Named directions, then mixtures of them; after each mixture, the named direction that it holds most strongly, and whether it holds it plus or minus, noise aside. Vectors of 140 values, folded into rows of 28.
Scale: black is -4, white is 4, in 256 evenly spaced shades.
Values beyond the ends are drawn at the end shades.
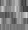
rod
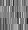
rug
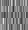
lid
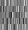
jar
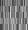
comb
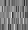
jar, minus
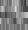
rod, plus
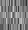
lid, minus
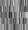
jar, plus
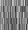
comb, minus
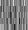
jar, plus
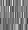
rug, plus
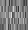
jar, minus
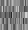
jar, plus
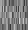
jar, minus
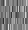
jar, plus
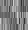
rug, minus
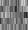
rod, minus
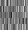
jar, plus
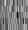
rug, plus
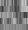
rod, minus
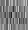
jar, plus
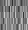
comb, plus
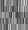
jar, plus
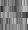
rod, minus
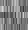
rod, plus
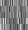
rug, minus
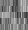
rod, minus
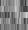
rod, plus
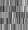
jar, plus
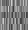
lid, plus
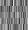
rug, minus
